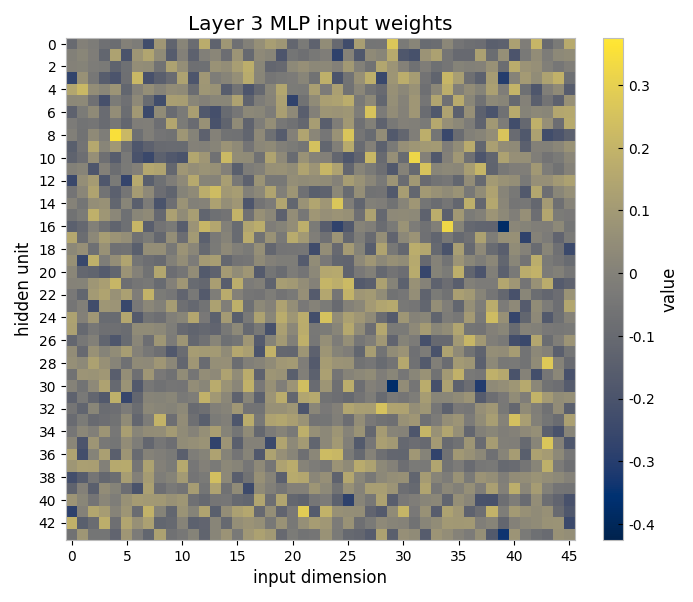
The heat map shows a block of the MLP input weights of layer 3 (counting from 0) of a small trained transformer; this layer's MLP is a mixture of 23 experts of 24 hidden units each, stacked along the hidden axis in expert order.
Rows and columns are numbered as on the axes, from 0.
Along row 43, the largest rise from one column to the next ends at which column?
40
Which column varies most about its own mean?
25
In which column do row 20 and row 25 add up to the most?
35
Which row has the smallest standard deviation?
2
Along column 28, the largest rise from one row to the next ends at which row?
32
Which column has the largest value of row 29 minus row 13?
23
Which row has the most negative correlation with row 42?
12
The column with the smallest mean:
37
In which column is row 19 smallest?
1
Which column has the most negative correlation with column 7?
31
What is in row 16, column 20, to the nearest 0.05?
0.05
